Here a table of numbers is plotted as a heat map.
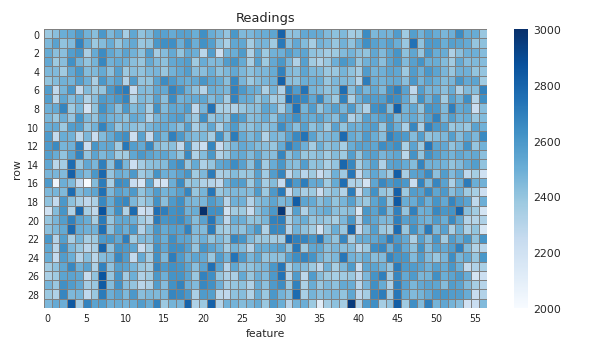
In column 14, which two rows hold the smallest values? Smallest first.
16, 2
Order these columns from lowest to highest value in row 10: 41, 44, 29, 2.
2, 29, 41, 44
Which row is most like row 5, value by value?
0
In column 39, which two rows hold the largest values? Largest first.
29, 21
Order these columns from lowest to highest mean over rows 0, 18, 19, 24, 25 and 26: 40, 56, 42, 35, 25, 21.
40, 56, 35, 25, 42, 21
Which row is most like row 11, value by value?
24
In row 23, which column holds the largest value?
7
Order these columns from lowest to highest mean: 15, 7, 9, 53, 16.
15, 53, 9, 16, 7
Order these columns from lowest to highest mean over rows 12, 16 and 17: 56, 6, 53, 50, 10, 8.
56, 8, 53, 6, 50, 10
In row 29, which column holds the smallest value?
35
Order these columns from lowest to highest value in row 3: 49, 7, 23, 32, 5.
32, 5, 49, 23, 7
